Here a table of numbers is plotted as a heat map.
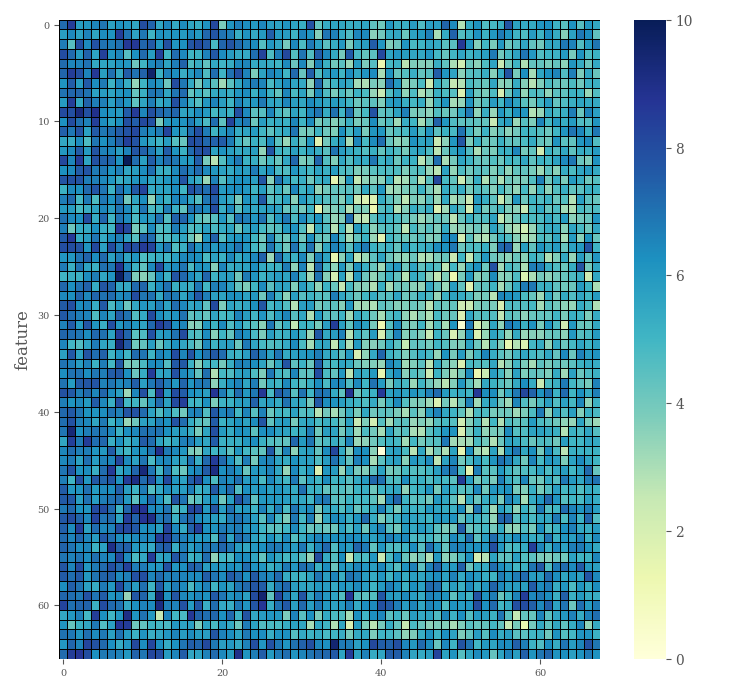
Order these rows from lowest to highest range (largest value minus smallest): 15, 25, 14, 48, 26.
48, 15, 25, 14, 26
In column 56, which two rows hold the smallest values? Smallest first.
33, 62
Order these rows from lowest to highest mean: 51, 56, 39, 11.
39, 11, 51, 56
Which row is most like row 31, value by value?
44
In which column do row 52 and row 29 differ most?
50
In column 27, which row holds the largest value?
59
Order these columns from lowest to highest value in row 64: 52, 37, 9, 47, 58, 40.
47, 52, 37, 58, 40, 9
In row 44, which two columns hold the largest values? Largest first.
12, 34
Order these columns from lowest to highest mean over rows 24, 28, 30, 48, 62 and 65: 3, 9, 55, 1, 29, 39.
39, 55, 29, 9, 1, 3
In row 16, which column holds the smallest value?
34
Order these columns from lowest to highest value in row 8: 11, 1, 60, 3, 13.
60, 13, 11, 3, 1
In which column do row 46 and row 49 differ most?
32
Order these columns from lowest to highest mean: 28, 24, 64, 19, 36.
36, 64, 28, 24, 19
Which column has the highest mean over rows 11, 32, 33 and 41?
7
